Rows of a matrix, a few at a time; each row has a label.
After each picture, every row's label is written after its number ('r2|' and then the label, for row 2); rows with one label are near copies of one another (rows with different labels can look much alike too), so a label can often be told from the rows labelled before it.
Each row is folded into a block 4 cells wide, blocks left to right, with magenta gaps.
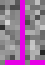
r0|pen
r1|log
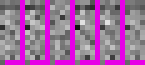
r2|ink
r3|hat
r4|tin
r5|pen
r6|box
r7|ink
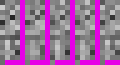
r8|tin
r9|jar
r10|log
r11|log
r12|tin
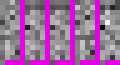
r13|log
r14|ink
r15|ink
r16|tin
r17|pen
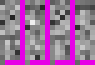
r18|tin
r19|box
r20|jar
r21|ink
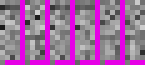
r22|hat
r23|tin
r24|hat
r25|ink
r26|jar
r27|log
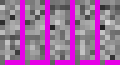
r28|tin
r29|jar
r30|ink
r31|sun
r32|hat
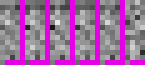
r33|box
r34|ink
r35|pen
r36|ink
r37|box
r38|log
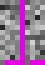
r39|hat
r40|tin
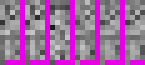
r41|sun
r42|sun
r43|ink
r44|log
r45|jar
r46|jar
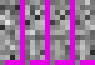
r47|box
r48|sun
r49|jar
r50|log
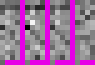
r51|ink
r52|pen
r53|pen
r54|jar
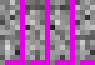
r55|log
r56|ink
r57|pen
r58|tin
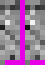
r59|pen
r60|pen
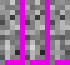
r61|log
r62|log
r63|tin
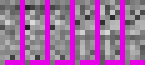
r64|box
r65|hat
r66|hat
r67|sun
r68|sun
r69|jar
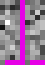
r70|pen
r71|jar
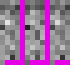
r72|box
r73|ink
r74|box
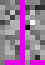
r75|jar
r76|pen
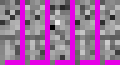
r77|jar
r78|tin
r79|pen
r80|sun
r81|tin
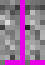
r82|box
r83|ink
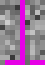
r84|box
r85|sun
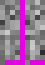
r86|sun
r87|log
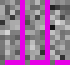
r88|sun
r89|log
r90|hat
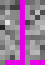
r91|pen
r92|jar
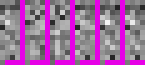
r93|pen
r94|jar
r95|sun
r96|hat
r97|box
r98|box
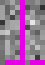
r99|sun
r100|box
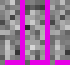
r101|log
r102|ink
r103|log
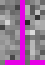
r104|box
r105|sun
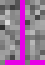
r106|pen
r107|sun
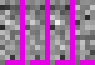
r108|hat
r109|box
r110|box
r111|tin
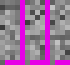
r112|ink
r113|jar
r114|tin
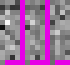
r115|pen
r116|box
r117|sun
